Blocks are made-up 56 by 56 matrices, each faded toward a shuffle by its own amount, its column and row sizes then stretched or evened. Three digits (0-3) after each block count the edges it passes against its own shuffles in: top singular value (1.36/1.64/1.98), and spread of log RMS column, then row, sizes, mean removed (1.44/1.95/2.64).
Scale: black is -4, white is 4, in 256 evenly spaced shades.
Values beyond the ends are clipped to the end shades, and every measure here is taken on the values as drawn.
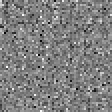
1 0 0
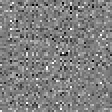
3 2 1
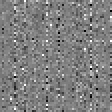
2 3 0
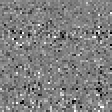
0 1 2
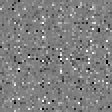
0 1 1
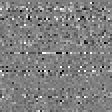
1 1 3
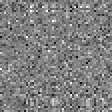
3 1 1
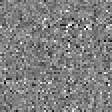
0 1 2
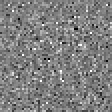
1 0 1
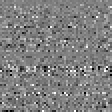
2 0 3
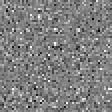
2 0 1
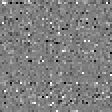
1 1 2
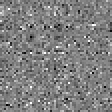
2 1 2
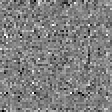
1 1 2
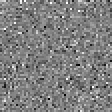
1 0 1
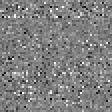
0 0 2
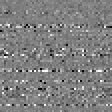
1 0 3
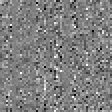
0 3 0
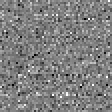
2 0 1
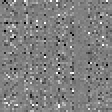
0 3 1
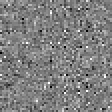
2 1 1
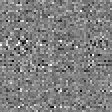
2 0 2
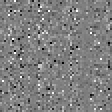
2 2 0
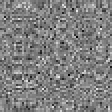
3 0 1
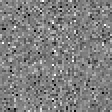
1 1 0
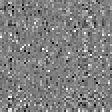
3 1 0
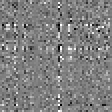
3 3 2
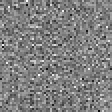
2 0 0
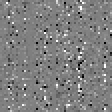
0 3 0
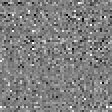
1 0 2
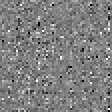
0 2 1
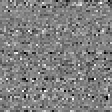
1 0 3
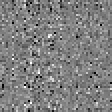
2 2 0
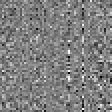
3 3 1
